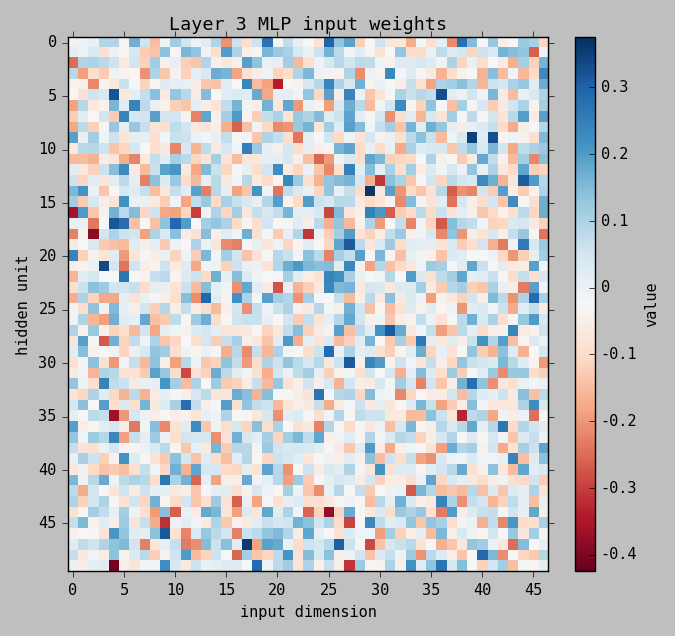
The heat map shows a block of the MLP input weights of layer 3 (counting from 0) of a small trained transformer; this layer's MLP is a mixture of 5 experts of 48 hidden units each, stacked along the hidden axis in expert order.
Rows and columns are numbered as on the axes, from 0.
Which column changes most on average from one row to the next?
4
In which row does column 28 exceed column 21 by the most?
8
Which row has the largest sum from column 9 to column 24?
1
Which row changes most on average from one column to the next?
14
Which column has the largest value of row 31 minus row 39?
34
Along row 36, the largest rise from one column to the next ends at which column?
25
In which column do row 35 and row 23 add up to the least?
20
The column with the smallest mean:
12
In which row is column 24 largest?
33
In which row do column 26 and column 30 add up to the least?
46
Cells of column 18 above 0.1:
6
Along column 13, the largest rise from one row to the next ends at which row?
15
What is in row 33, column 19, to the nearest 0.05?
0.15
